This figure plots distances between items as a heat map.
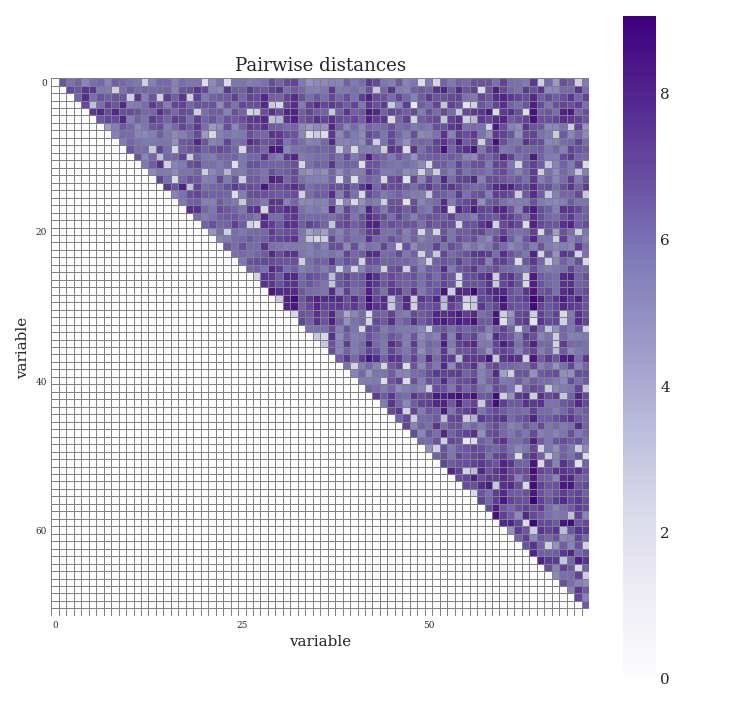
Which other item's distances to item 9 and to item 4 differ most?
59
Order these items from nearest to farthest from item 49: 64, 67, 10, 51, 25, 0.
0, 51, 67, 25, 10, 64
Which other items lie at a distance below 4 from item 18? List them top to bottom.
2, 10, 14
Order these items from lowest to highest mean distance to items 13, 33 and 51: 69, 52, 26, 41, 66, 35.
41, 66, 35, 26, 69, 52
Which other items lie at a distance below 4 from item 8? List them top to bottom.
1, 43, 57
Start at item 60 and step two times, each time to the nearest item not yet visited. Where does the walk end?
64
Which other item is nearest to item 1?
57
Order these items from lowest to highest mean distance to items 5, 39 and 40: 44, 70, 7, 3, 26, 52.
44, 3, 52, 7, 70, 26
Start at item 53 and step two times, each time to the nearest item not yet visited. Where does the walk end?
28
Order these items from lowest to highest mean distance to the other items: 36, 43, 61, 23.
36, 23, 61, 43
